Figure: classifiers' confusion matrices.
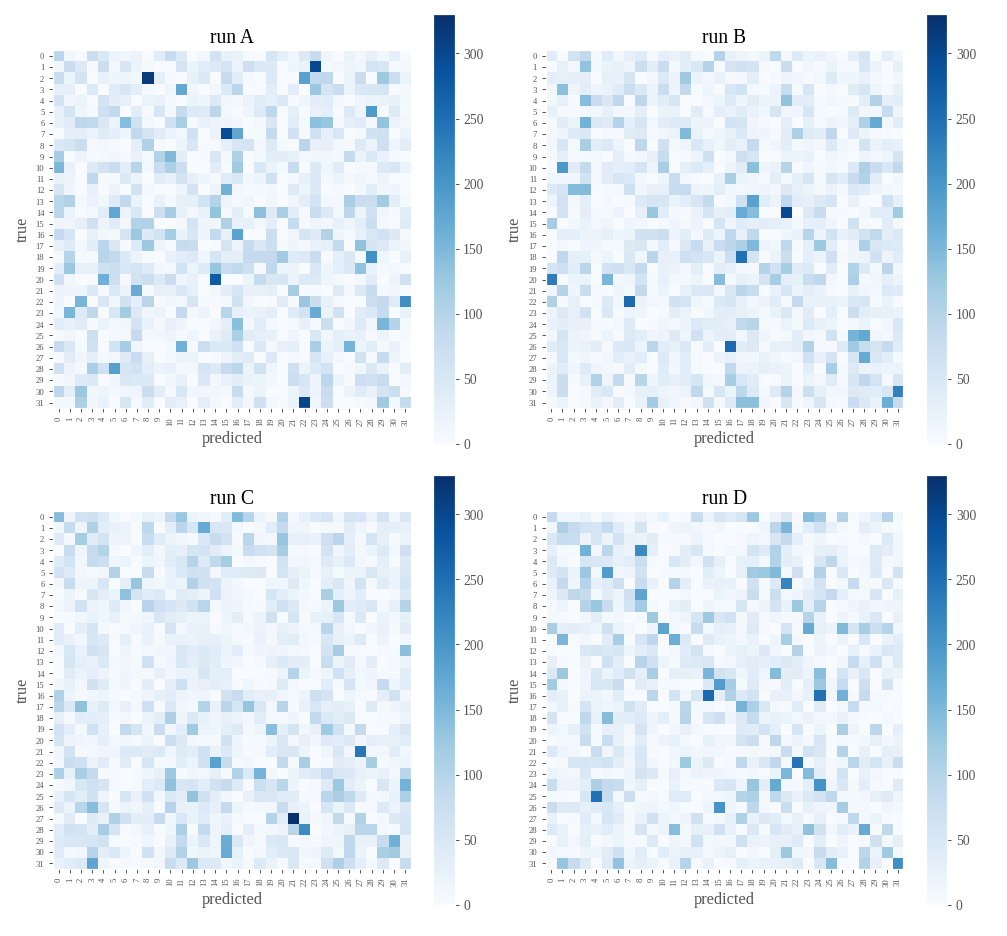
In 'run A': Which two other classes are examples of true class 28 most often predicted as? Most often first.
5, 3
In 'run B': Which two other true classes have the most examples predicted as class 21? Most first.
14, 4
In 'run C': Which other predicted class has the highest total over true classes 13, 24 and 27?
21
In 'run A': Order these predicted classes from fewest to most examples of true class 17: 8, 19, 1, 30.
30, 1, 19, 8
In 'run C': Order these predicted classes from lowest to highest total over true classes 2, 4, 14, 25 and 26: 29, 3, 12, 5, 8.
5, 29, 8, 12, 3
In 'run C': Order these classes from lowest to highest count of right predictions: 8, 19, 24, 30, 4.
24, 4, 8, 30, 19
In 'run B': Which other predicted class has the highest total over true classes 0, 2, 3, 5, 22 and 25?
7
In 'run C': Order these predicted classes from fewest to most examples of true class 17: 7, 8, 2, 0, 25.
7, 25, 8, 0, 2
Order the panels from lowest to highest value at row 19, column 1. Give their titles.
run D, run C, run B, run A
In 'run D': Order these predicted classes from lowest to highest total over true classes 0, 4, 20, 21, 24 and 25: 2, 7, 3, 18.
2, 7, 3, 18
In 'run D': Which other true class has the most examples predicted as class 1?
11
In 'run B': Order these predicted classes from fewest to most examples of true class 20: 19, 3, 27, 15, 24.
3, 19, 24, 27, 15
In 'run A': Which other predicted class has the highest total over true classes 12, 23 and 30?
15
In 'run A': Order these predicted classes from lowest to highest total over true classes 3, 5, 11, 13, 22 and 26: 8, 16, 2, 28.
8, 2, 16, 28
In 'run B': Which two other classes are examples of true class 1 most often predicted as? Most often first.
3, 14
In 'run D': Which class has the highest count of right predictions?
22
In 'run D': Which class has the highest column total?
24
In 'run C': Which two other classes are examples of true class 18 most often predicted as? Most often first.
10, 23
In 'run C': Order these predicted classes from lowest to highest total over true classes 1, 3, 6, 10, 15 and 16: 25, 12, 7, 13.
25, 7, 12, 13
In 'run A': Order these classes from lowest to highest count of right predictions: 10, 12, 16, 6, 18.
12, 18, 10, 6, 16
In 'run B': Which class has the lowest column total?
26
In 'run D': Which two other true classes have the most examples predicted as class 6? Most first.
31, 11
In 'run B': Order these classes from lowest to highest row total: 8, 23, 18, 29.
23, 8, 29, 18
